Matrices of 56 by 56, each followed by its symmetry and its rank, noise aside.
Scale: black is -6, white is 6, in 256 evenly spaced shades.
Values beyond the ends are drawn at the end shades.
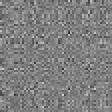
no symmetry, rank five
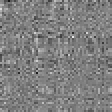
antisymmetric, rank six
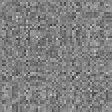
symmetric, rank five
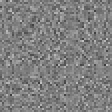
symmetric, rank six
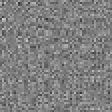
antisymmetric, rank six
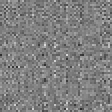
no symmetry, rank six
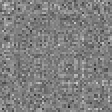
symmetric, rank seven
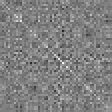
symmetric, rank five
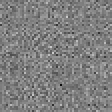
no symmetry, rank seven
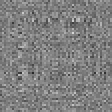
antisymmetric, rank six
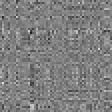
no symmetry, rank six
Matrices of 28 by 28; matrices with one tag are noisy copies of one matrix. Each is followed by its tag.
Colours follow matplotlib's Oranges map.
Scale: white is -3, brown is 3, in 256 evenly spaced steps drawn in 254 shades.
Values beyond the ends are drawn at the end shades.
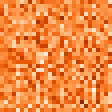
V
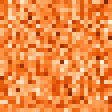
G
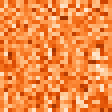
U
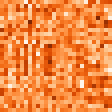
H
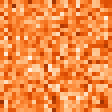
U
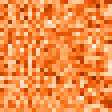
H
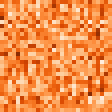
G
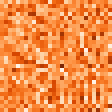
V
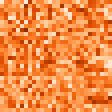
H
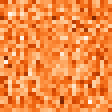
G
